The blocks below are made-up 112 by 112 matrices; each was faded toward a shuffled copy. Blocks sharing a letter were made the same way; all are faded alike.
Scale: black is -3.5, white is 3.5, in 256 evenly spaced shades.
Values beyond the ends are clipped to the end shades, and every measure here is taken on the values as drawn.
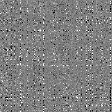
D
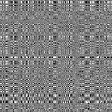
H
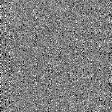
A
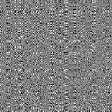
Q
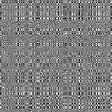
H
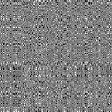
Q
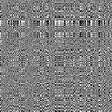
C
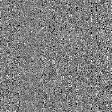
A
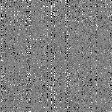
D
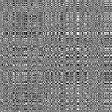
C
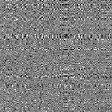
Q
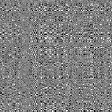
Q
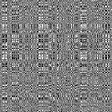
C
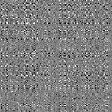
Q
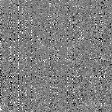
D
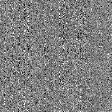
A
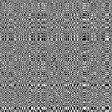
H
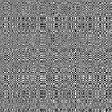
C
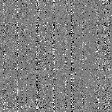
D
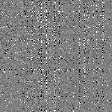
D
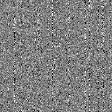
A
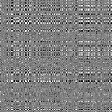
H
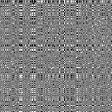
H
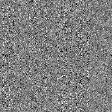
A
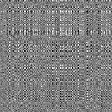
C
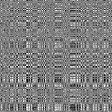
H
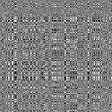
C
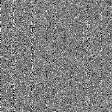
A
